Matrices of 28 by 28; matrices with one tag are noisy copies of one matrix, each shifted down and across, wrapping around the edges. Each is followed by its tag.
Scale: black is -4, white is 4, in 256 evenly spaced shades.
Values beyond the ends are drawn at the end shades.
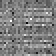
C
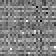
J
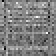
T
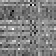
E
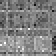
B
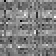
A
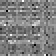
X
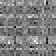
A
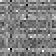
X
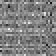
J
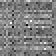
C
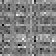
A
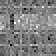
B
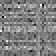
X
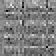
A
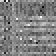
E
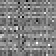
J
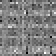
A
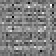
X
